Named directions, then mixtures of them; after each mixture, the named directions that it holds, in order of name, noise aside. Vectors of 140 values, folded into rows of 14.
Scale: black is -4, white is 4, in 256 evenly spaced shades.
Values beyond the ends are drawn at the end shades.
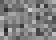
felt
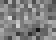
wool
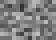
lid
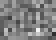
felt, lid, wool.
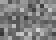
felt, lid, wool.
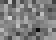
wool.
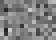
felt.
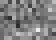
wool.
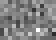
felt, wool.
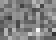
felt, lid, wool.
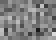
felt, wool.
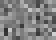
felt, lid.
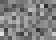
felt, lid, wool.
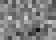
wool.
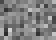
felt.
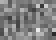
felt, wool.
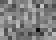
felt, wool.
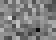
wool.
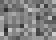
felt.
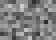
lid.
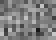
felt, wool.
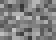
lid.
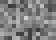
lid, wool.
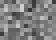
felt, lid, wool.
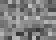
lid, wool.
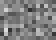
felt.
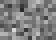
lid.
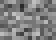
lid.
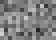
felt, lid, wool.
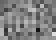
felt, wool.
